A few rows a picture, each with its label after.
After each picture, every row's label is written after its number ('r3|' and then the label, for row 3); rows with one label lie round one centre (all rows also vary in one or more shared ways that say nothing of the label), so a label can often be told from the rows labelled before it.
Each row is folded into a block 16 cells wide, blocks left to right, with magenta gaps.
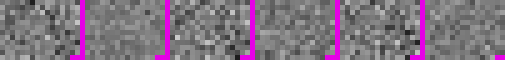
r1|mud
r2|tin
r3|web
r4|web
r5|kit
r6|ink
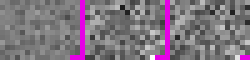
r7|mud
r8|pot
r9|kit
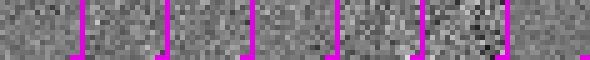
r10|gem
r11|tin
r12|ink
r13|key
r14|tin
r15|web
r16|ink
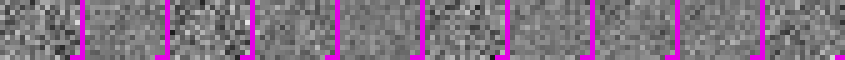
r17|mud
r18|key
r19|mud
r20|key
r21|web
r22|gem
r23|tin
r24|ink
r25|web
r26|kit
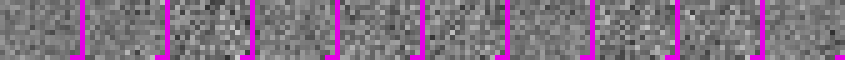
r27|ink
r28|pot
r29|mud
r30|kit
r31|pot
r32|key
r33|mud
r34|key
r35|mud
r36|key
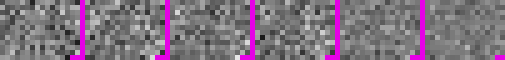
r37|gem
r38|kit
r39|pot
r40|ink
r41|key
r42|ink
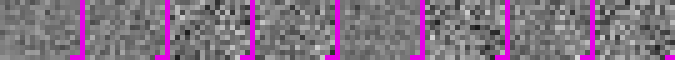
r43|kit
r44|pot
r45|ink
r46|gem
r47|pot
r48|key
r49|tin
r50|mud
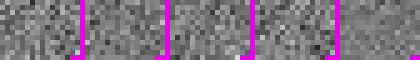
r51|gem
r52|mud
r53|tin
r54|ink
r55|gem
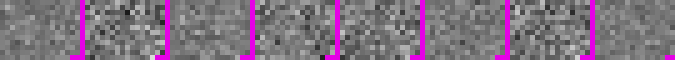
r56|gem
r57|ink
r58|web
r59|key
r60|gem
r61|pot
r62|kit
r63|mud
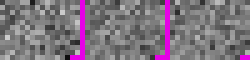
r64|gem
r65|web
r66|mud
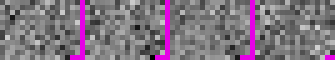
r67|web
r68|key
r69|web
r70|web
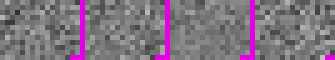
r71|mud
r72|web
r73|tin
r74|ink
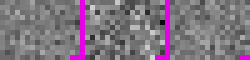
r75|key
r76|mud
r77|tin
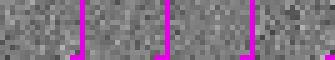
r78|mud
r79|gem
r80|key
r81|web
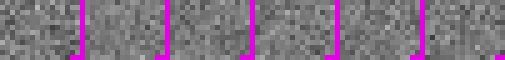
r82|key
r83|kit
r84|kit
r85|mud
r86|tin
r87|web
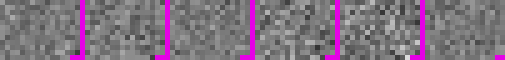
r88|ink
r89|ink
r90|key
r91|tin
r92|key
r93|gem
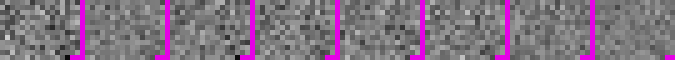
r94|key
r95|mud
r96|web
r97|ink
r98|kit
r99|web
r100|web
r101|web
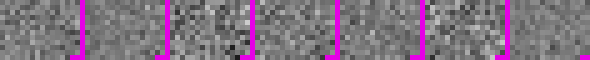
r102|tin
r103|mud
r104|ink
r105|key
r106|web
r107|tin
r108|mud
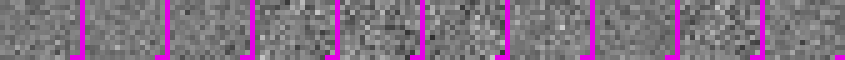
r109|web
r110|mud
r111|key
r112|gem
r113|ink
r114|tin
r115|gem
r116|key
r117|key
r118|key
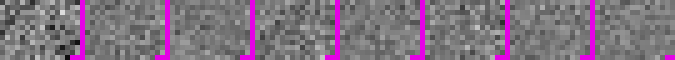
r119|web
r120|mud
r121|ink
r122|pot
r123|kit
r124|gem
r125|kit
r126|tin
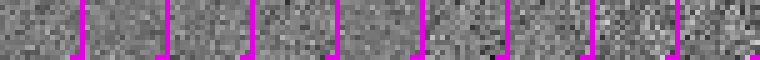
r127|mud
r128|ink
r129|web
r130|gem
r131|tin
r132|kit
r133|gem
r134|mud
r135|tin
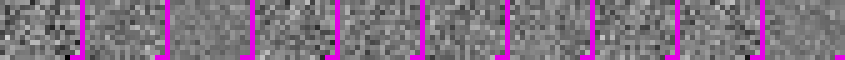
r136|mud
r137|pot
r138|web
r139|kit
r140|key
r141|web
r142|key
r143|kit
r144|kit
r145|key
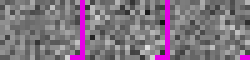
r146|web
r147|ink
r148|key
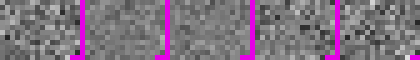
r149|ink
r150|mud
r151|gem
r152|kit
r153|kit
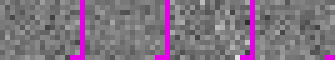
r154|pot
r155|tin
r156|tin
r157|pot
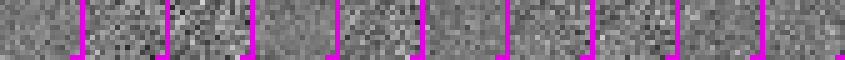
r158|key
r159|web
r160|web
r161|web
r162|kit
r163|ink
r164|mud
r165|web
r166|kit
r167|mud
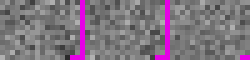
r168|ink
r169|web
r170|gem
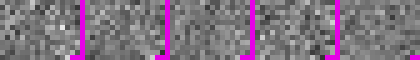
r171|web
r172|tin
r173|web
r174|web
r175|key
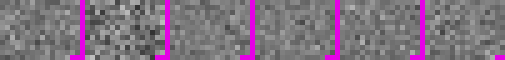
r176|web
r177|key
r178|gem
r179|gem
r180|key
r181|key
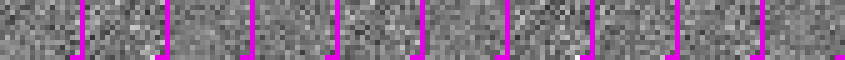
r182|key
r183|tin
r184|mud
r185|ink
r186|key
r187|kit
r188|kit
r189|web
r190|gem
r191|kit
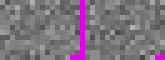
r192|ink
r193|gem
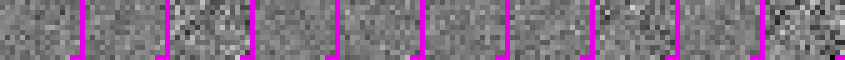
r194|tin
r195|web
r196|web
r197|web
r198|mud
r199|web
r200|key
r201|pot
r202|ink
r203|gem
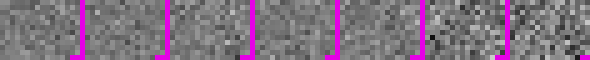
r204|web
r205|kit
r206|web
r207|tin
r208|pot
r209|mud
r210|web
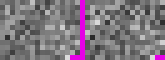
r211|web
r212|tin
